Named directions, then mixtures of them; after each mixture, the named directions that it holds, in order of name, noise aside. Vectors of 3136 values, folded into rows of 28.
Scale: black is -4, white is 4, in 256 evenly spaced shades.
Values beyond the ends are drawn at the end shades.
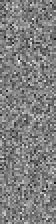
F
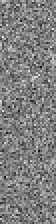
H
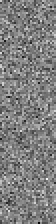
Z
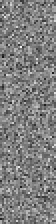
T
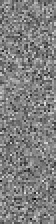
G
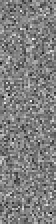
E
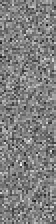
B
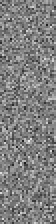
B.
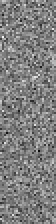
H.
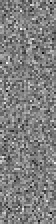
E, F.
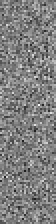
B, G, H.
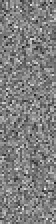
E, F, T.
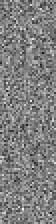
E, F.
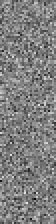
G.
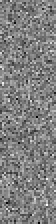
E, Z.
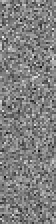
H.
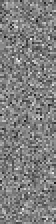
F, G, T.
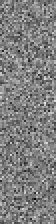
G.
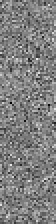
G, T, Z.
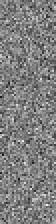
B, E, G.
